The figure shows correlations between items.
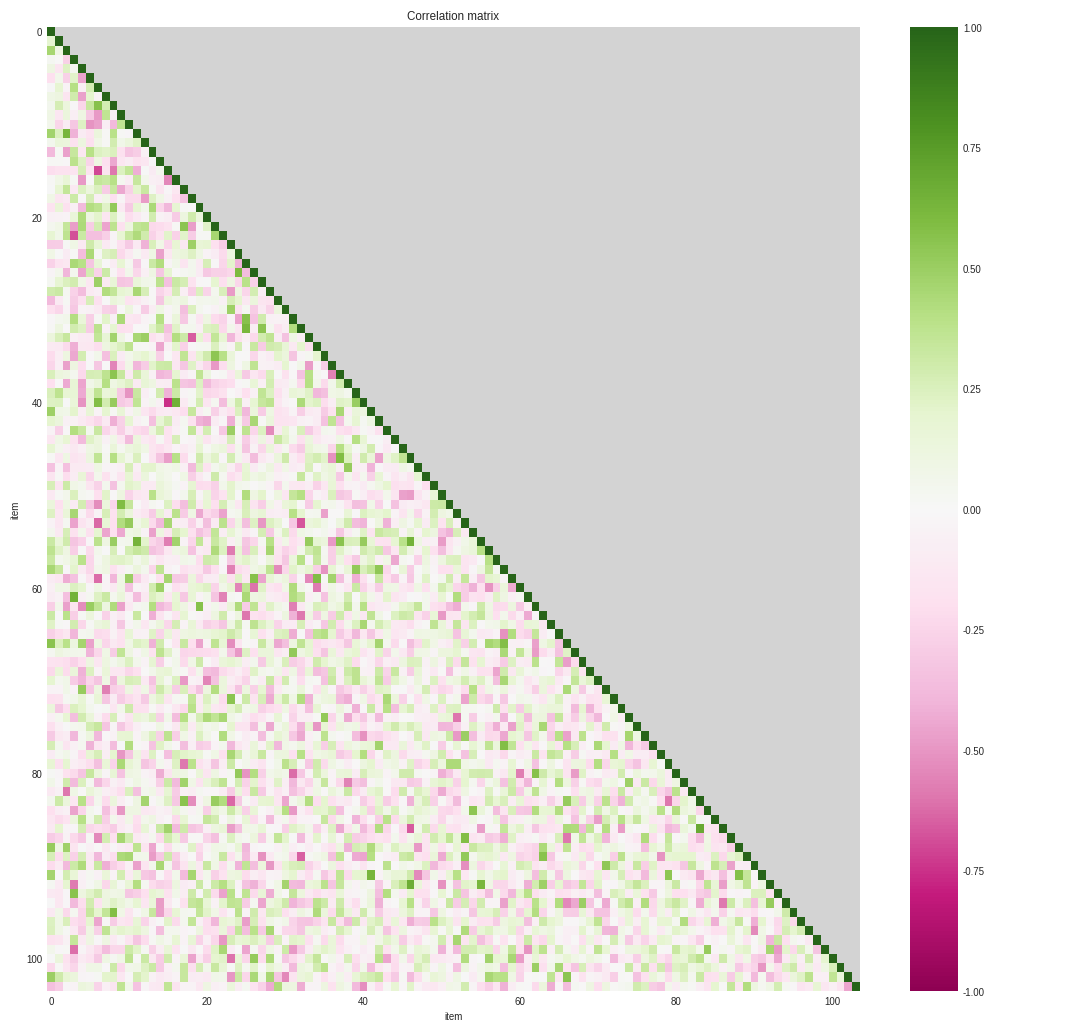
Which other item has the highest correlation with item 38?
47
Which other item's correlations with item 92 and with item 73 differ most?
3
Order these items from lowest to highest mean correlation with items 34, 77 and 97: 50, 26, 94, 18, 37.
50, 18, 37, 94, 26
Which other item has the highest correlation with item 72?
23
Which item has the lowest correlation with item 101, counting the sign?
91
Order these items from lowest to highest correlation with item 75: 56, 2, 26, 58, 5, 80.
26, 56, 58, 2, 80, 5
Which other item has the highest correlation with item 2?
11
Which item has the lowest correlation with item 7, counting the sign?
71
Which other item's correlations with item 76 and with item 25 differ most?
32
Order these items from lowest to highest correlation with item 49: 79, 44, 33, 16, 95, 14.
95, 44, 33, 16, 14, 79
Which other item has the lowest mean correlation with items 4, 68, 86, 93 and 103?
40
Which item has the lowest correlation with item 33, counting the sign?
18
